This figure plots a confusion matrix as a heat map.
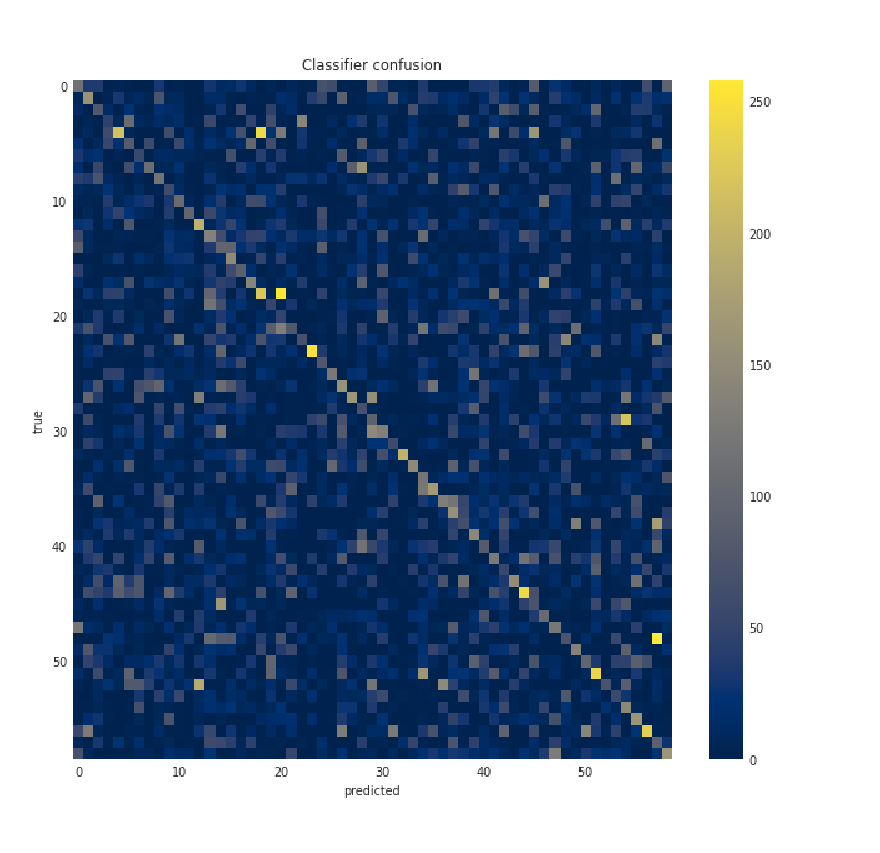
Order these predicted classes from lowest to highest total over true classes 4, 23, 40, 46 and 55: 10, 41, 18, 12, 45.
10, 12, 41, 18, 45
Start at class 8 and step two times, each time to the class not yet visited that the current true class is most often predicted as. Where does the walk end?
48
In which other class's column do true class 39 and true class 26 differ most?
35
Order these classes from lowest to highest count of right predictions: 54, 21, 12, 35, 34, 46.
21, 46, 34, 54, 35, 12
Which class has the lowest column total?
52
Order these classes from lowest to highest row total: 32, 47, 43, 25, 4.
25, 47, 32, 43, 4
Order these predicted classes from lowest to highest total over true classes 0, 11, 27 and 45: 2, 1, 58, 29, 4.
4, 2, 1, 58, 29
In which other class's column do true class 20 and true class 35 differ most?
34
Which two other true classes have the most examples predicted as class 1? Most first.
56, 27
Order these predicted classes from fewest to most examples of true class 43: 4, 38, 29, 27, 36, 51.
27, 51, 29, 36, 4, 38
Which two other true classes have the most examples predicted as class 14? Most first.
45, 30
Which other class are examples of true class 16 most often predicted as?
30
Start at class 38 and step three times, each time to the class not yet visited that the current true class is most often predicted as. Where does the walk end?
19
